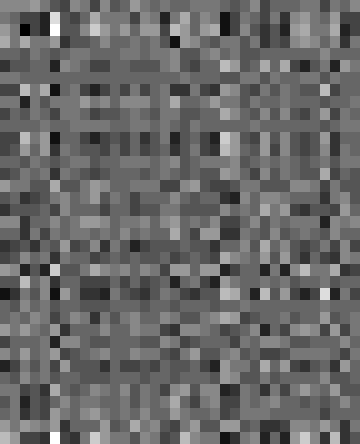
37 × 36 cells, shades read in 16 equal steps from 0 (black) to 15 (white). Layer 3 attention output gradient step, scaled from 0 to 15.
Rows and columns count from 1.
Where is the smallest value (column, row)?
3, 3
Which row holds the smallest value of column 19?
8
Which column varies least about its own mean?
12
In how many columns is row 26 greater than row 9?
4
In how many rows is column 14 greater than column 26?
15
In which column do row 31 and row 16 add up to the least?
22
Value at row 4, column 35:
3
